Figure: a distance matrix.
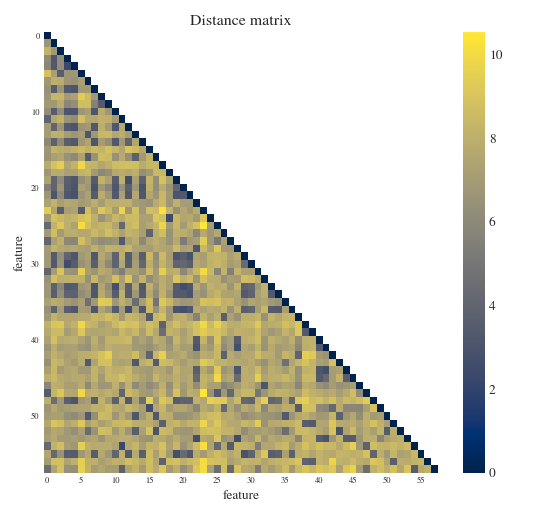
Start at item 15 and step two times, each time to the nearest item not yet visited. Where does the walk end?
37
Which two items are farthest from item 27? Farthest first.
23, 5
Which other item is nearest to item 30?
3
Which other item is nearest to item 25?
47
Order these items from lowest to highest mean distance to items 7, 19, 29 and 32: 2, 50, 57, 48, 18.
48, 50, 2, 18, 57
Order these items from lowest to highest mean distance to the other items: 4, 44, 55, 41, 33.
4, 33, 55, 41, 44
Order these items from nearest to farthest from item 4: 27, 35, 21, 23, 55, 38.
21, 55, 27, 35, 23, 38
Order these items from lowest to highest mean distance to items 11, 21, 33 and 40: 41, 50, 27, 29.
29, 27, 41, 50
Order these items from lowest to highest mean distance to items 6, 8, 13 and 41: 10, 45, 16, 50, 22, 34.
50, 16, 22, 45, 34, 10
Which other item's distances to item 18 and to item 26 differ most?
24
